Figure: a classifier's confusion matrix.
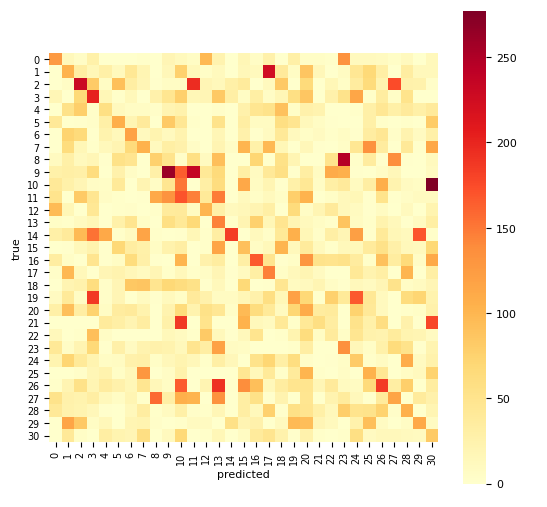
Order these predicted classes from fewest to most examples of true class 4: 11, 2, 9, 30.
11, 9, 30, 2
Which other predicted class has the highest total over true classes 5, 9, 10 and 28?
30
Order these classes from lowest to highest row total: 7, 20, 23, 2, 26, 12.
12, 23, 7, 20, 2, 26
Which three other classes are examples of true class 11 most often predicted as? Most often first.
10, 13, 9
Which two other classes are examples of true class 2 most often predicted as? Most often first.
11, 27
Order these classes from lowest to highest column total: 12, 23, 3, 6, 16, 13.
12, 6, 16, 23, 3, 13
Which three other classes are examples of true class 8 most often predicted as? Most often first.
23, 27, 13
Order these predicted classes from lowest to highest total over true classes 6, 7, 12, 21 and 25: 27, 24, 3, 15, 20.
27, 3, 24, 20, 15
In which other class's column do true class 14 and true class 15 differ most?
29
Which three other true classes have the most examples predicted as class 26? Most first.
10, 16, 28
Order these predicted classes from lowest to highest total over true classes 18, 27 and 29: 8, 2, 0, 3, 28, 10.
28, 0, 3, 2, 10, 8
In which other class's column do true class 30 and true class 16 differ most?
20
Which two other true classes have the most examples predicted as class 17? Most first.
1, 7
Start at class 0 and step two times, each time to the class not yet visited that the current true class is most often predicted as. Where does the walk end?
13
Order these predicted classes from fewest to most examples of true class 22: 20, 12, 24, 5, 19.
5, 19, 24, 20, 12
